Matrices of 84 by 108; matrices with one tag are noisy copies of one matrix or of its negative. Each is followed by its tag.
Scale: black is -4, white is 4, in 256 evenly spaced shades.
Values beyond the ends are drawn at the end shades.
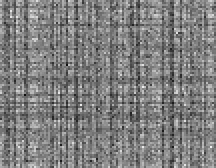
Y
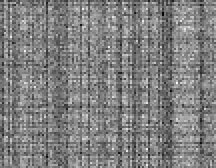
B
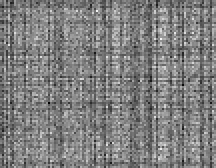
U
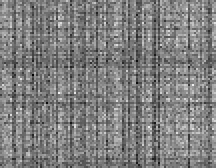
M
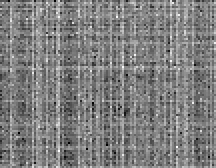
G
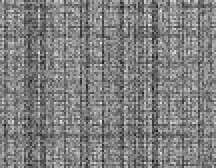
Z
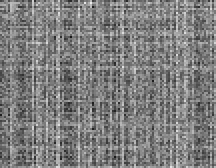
G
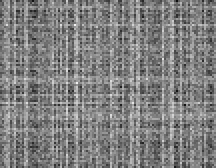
Y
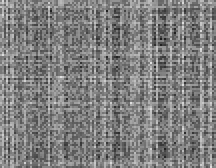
U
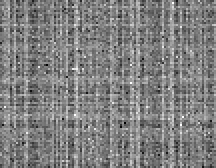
Y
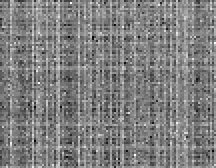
G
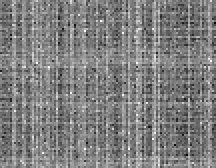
M
